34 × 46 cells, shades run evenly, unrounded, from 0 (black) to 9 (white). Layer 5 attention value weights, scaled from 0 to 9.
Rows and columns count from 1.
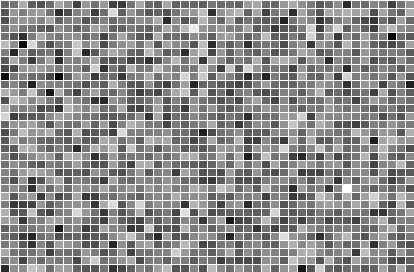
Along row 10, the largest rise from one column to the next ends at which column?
39
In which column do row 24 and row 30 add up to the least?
4
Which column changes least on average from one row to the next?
8
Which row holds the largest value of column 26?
9
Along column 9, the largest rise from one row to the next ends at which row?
20
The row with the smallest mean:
11
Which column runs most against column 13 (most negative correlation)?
33
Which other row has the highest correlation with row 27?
6
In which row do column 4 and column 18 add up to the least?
30
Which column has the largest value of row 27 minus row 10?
1
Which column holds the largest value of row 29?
17
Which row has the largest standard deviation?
10
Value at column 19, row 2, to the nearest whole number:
3
